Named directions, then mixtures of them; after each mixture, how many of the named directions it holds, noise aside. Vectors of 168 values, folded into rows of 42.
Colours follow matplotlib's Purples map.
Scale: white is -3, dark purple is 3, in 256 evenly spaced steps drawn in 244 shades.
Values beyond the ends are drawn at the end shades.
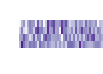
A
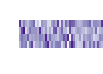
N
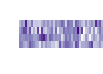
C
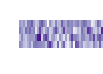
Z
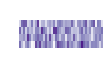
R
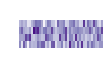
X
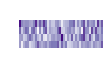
two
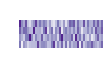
two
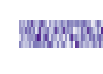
one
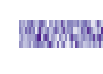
one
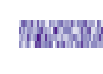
two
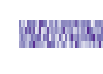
two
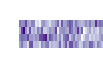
two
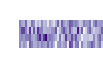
four
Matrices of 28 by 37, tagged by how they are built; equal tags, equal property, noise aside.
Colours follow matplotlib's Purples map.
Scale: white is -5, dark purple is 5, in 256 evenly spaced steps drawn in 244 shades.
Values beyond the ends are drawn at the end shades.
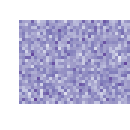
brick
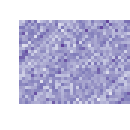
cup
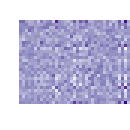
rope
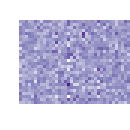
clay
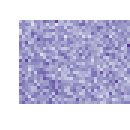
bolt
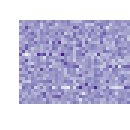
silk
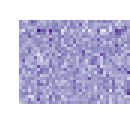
rope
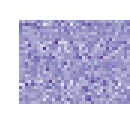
silk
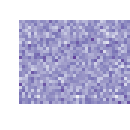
brick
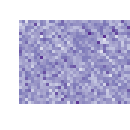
bolt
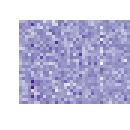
clay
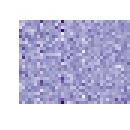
clay
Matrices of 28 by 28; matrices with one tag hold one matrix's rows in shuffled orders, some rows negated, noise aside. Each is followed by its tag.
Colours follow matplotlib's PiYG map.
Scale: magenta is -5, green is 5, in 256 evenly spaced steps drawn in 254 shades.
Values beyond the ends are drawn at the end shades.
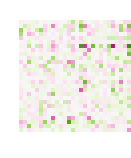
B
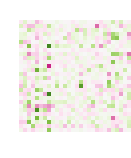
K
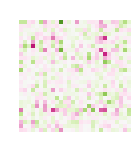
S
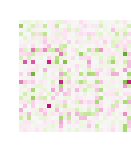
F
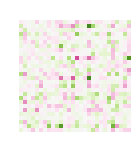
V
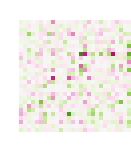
B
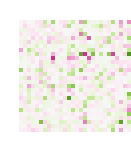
B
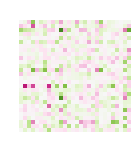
F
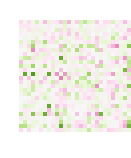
F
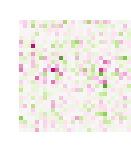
S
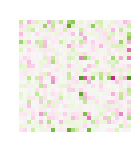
B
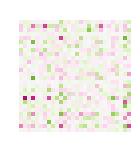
F
